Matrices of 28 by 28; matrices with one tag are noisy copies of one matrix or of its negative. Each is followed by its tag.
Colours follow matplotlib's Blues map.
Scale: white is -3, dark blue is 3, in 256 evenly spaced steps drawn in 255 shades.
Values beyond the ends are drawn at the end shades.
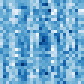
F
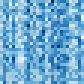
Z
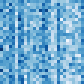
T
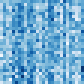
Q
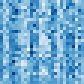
F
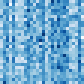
Z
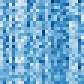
Z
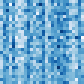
Z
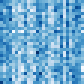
Q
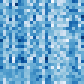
Z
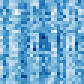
F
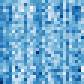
Q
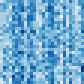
Q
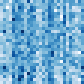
Q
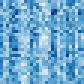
F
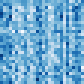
Q
